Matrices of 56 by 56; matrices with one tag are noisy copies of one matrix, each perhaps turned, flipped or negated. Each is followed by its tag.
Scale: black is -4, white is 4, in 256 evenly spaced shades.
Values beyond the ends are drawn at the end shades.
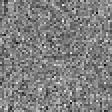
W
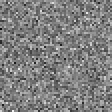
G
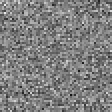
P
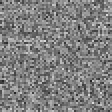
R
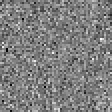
P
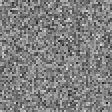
G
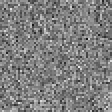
P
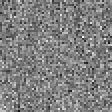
P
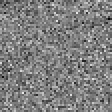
P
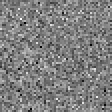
G
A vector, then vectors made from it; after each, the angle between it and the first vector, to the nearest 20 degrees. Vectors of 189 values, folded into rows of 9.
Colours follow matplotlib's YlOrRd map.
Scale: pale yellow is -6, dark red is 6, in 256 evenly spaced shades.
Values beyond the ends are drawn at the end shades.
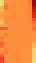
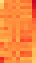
40 degrees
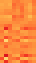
80 degrees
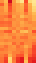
120 degrees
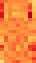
120 degrees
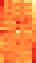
140 degrees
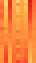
80 degrees
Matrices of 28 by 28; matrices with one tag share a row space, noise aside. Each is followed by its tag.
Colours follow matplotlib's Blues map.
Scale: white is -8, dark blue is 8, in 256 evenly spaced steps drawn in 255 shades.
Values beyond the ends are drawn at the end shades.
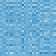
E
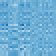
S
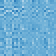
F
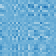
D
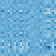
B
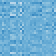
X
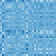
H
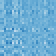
F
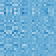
F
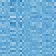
X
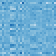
X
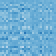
S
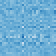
E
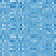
X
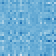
B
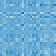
E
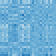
S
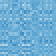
S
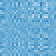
D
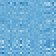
B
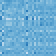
H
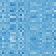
X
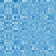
F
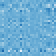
B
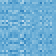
S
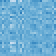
X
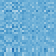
F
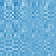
F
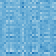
E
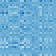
S
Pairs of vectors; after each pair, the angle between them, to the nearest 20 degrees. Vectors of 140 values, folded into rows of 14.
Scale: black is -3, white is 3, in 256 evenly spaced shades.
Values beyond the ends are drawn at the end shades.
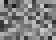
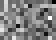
120 degrees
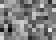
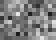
100 degrees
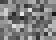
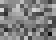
120 degrees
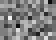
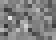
60 degrees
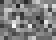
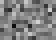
140 degrees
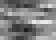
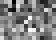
100 degrees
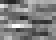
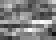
120 degrees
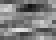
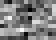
40 degrees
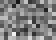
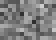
100 degrees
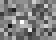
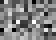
120 degrees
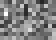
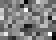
120 degrees
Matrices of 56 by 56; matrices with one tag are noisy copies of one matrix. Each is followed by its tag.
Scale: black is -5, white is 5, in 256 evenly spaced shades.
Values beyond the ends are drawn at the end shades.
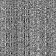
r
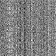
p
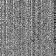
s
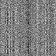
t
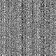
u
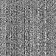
r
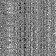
p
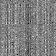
t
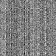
r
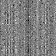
t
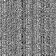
u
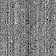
t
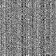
u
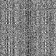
t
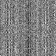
t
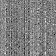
r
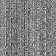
r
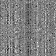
t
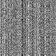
u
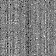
t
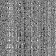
p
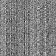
r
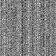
u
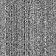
r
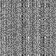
u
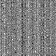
u
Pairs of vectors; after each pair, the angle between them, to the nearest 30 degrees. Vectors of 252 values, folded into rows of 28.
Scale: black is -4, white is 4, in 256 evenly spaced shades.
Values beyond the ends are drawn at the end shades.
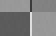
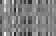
90 degrees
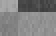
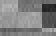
60 degrees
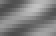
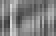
120 degrees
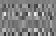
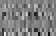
150 degrees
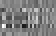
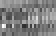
30 degrees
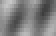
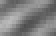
90 degrees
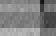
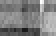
150 degrees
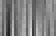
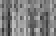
60 degrees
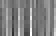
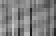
150 degrees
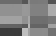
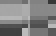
30 degrees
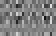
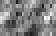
120 degrees
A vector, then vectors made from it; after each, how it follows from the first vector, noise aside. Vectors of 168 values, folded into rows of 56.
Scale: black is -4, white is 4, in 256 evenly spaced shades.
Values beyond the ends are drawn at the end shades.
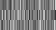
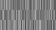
wrapped around, shrunk.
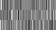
reversed, partly zeroed.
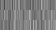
wrapped around, shrunk.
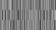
negated, shrunk.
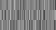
negated, shrunk.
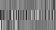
reversed, partly zeroed.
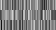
wrapped around, negated.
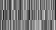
sign-scrambled.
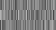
reversed, negated, shrunk.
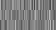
wrapped around, shrunk.
